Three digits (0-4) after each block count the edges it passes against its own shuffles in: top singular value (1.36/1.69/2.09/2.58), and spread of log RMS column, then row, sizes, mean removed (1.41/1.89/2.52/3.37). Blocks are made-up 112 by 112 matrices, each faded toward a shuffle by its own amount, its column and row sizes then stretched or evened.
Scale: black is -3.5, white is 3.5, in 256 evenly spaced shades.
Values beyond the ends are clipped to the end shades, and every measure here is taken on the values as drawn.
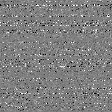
0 0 4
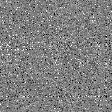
2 1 2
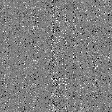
0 3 1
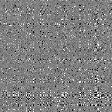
4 3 3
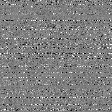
1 0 4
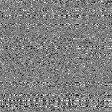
4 0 4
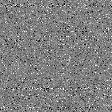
2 0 3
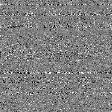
1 1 4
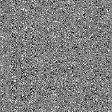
1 3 1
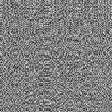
4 0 0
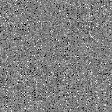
2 2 1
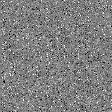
1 2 0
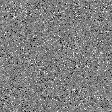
1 0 1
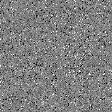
1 2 1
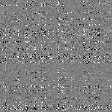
2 3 4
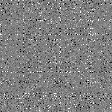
2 2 3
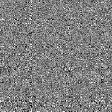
3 2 3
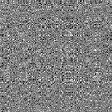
4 2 2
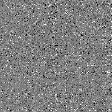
2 2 2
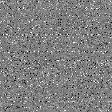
1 0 3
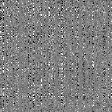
3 4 2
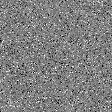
0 0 1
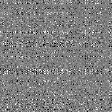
3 3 4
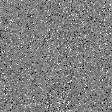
0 2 0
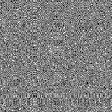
4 1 0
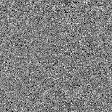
1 0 2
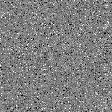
2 0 1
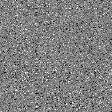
1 1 2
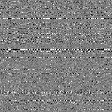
4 0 4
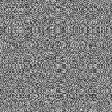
4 0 2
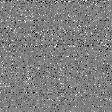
2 0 3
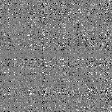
1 3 4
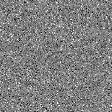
1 1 1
